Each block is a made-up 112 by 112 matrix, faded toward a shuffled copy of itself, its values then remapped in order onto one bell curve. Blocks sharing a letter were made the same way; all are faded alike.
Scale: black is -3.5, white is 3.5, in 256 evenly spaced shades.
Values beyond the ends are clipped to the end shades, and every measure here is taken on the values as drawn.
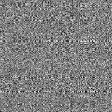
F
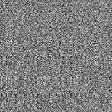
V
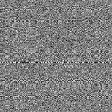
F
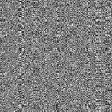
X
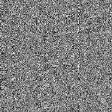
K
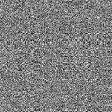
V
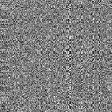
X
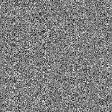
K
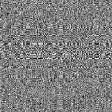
F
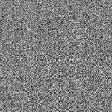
V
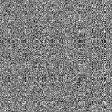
X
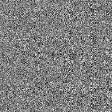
K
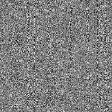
K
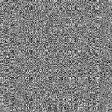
X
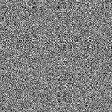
V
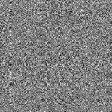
V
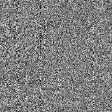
K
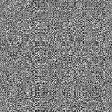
X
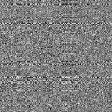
F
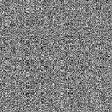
V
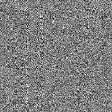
K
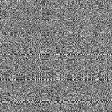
F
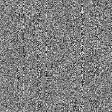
K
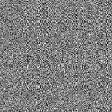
X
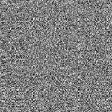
V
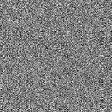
V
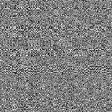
F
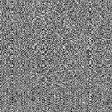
X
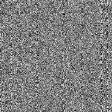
K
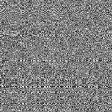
F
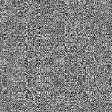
X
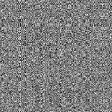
X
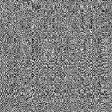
X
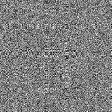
V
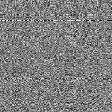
F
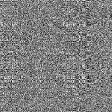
V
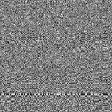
F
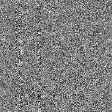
K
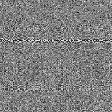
F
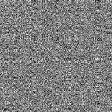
V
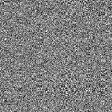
V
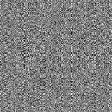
X
